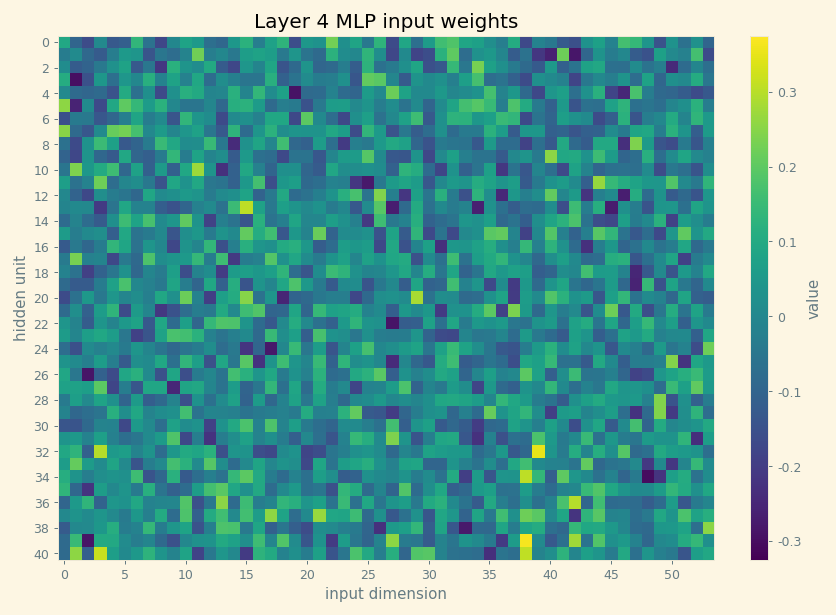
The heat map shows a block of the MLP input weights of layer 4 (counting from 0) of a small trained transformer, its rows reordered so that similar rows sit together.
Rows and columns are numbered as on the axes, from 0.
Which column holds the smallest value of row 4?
19
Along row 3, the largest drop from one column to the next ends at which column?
1
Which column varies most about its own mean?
38
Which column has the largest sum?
15
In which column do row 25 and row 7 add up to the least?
27
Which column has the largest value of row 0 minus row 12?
46
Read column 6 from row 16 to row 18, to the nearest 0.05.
-0.05 -0.1 -0.1
